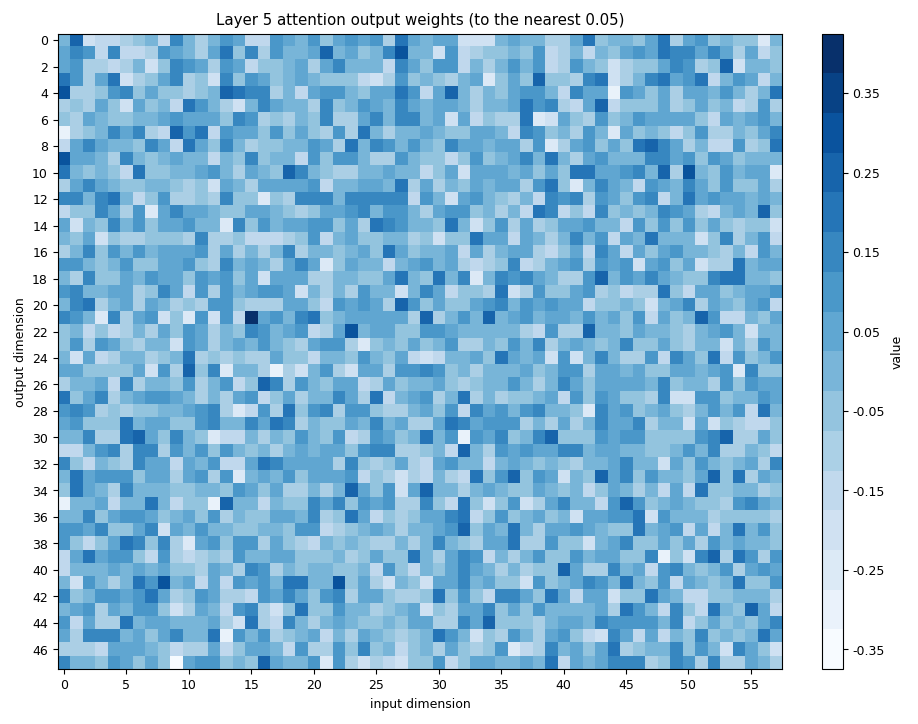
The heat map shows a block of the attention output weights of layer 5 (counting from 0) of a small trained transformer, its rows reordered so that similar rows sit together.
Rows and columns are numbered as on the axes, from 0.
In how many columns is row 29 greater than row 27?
25
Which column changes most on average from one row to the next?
0
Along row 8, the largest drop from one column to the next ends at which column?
39
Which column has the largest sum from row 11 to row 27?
43
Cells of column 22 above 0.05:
14
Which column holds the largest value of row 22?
23
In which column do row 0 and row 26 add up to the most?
48
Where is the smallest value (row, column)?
47, 9
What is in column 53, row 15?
0.15
